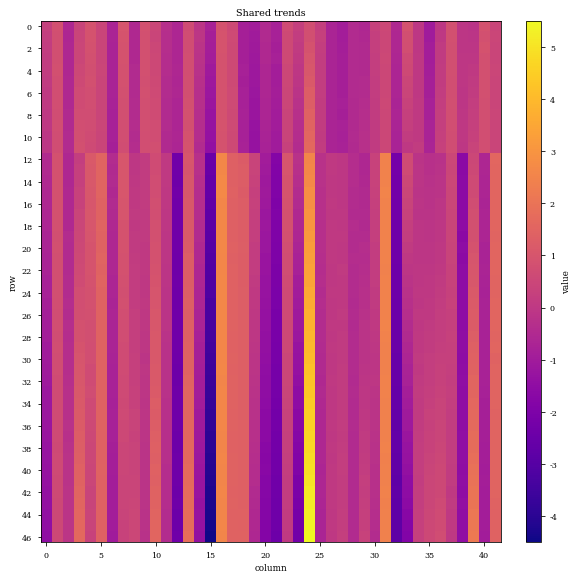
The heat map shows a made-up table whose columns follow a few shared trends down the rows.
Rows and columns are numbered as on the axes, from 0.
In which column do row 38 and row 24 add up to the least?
15
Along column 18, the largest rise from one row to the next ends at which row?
12
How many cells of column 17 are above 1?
35
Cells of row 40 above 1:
11
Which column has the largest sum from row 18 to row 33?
24
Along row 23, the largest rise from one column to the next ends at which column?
16
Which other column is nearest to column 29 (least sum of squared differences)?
2
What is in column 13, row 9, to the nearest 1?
1
